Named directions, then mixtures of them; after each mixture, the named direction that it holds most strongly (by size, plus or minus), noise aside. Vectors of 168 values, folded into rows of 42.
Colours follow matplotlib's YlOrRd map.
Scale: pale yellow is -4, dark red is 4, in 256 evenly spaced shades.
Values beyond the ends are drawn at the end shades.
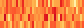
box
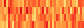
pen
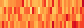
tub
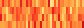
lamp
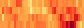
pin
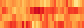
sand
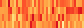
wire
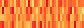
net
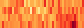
tub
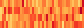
tub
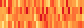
pen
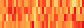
pen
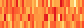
box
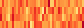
lamp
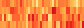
lamp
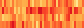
sand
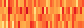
pen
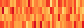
net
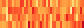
lamp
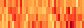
pin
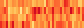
pen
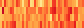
net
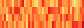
tub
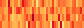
wire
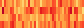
net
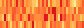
box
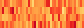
net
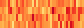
wire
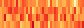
box
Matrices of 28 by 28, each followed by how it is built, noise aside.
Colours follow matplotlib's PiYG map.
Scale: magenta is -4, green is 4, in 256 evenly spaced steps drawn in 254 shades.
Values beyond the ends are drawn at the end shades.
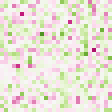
blocks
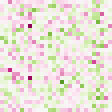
repeating rows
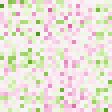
blocks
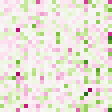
uneven columns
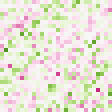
Hankel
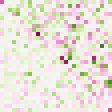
upper triangular
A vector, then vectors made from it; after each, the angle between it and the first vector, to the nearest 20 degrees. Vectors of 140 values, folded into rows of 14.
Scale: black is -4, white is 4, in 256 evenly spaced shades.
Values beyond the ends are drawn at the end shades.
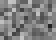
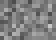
160 degrees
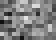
140 degrees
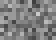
60 degrees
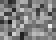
160 degrees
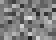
120 degrees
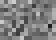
40 degrees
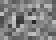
120 degrees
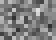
40 degrees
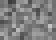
160 degrees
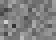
60 degrees
